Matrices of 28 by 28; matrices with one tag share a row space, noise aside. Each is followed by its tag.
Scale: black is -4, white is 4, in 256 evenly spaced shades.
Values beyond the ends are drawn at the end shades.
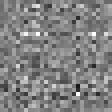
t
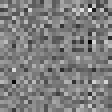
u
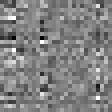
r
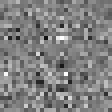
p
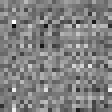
u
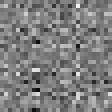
t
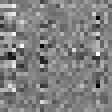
r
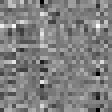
r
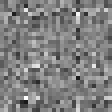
t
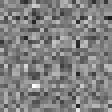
t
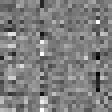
r
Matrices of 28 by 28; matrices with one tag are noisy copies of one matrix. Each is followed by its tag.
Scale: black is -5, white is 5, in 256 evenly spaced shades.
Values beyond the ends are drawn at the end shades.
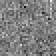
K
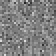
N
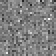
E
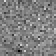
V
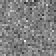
N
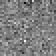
N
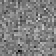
V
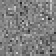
K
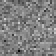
V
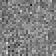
E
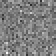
E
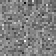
N
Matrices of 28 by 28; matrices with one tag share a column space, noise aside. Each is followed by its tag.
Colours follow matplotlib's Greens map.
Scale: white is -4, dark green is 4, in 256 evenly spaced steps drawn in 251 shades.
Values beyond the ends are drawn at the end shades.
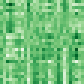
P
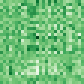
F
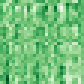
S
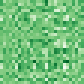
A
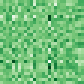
A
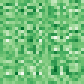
F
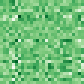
A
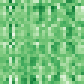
S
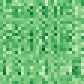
F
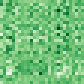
F
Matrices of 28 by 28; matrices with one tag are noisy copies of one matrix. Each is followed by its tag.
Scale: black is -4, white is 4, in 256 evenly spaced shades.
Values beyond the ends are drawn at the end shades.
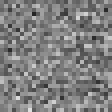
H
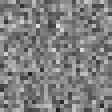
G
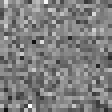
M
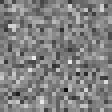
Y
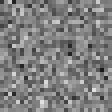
Y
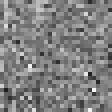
M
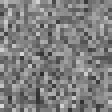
M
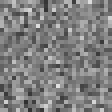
G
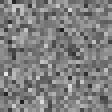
Y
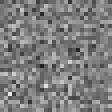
Y
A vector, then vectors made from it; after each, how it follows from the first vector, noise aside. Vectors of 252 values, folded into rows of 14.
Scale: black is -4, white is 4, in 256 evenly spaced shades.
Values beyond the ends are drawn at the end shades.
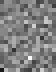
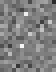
reversed, partly zeroed.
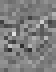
reversed, negated, partly zeroed.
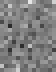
reversed, negated, partly zeroed.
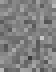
negated, shrunk.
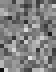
sign-scrambled.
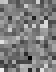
sign-scrambled.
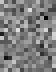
wrapped around, negated.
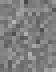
wrapped around, shrunk.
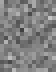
wrapped around, shrunk.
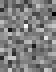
wrapped around, negated.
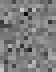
reversed, negated, partly zeroed.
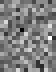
wrapped around, negated.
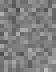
wrapped around, shrunk.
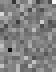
reversed, negated, partly zeroed.
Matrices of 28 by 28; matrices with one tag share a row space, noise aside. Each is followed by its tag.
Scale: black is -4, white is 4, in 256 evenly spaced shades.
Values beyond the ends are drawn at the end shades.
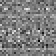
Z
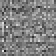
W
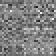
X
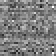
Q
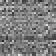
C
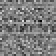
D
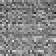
C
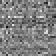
C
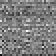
Z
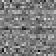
W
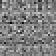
D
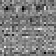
W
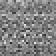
D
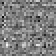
W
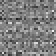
X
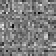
C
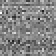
Z
